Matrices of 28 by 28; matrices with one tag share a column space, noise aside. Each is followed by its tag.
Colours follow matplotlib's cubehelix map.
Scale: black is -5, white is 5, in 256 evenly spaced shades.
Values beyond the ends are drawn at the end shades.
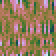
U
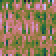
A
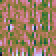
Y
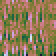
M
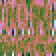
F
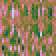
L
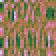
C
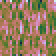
A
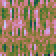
F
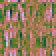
C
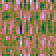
A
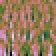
M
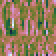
F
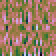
Y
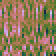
L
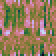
F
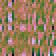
Y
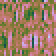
C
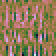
M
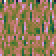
A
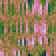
U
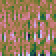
M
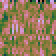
A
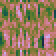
C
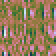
L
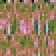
A
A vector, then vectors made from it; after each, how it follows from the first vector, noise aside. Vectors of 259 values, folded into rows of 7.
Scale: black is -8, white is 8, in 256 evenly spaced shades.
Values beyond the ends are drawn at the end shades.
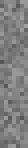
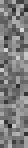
wrapped around, scaled up.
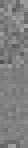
partly zeroed.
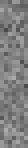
reversed.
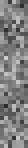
reversed, scaled up.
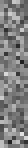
reversed, scaled up.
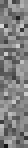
reversed, negated, scaled up.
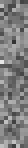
negated, scaled up.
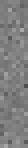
reversed, partly zeroed.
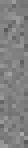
reversed, partly zeroed.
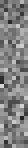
wrapped around, scaled up.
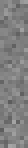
partly zeroed.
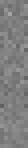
wrapped around, negated, shrunk.
